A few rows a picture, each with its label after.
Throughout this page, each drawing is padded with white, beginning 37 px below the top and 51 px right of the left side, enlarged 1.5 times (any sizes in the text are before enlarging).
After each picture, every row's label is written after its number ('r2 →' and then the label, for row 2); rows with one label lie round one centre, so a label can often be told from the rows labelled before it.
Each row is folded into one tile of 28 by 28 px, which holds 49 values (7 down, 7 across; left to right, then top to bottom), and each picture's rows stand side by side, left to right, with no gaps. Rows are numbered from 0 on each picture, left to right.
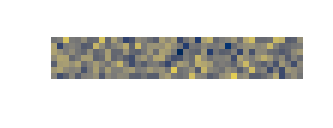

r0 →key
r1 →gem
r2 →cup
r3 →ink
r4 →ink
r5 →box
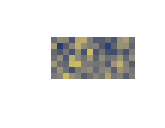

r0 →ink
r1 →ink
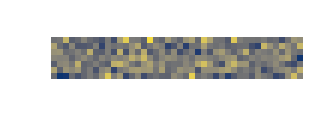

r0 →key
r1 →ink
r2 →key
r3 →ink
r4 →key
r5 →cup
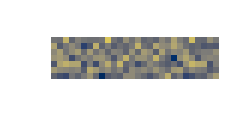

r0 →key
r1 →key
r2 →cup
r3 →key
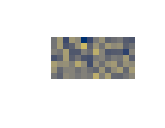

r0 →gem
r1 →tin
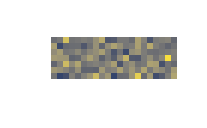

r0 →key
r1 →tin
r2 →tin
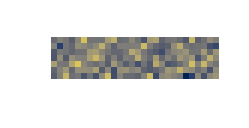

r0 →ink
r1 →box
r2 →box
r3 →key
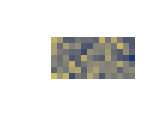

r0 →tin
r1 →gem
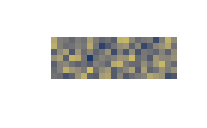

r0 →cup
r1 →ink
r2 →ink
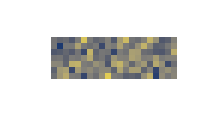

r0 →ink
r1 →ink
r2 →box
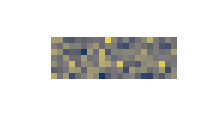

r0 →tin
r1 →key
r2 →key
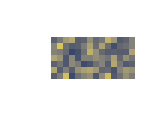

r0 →box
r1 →box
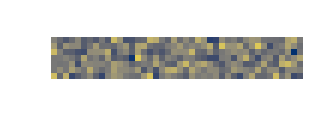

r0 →tin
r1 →gem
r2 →box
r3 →gem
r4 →cup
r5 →ink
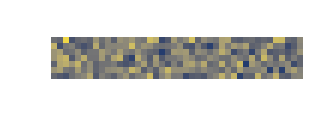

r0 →key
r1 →cup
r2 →box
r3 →key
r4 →tin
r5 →box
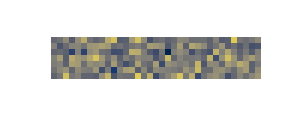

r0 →ink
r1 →box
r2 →tin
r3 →tin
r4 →key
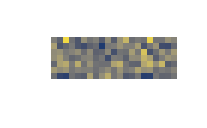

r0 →key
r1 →ink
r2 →key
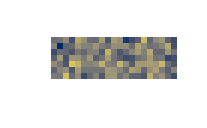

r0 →ink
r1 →gem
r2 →gem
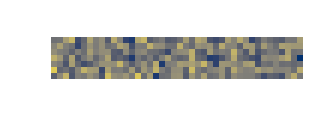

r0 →box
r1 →gem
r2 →tin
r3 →gem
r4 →gem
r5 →cup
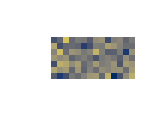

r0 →key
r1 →tin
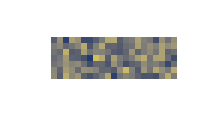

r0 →gem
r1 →box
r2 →cup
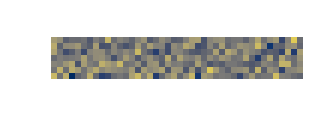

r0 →tin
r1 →key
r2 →tin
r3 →box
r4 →cup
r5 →ink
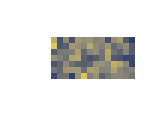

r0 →cup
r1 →gem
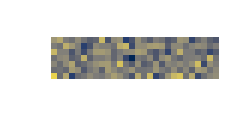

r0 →tin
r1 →gem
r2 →tin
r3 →tin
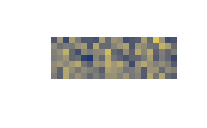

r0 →gem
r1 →gem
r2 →gem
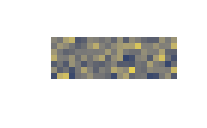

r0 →box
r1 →cup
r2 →cup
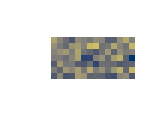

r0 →cup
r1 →cup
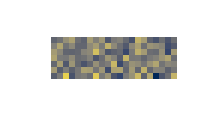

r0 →box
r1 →tin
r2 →tin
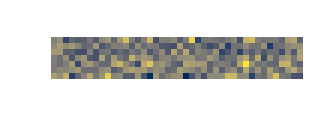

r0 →tin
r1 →ink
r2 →key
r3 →key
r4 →ink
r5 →ink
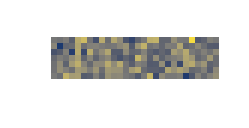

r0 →ink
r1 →gem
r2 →box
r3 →key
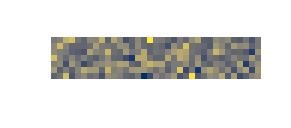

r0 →box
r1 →gem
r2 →key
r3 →box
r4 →tin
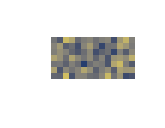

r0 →box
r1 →ink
